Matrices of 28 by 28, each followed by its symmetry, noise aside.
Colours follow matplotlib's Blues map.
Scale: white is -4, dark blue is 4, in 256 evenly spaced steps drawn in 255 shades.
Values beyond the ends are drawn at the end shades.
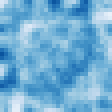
symmetric.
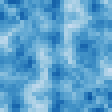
same after a half turn.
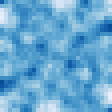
same after a half turn.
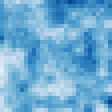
antisymmetric.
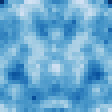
mirrored left to right.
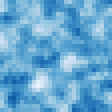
no symmetry.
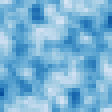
same after a half turn.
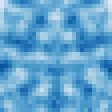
mirrored left to right.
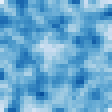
symmetric.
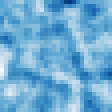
antisymmetric.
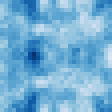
mirrored top to bottom.
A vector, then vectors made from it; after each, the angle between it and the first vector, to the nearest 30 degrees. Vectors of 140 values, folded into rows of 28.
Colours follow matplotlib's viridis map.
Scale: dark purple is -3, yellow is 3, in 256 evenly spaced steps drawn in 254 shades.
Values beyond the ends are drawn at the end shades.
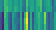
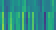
150 degrees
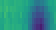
90 degrees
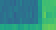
90 degrees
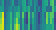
150 degrees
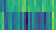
120 degrees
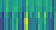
30 degrees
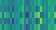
90 degrees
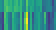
30 degrees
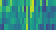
60 degrees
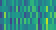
90 degrees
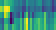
60 degrees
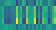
90 degrees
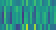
60 degrees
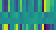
90 degrees
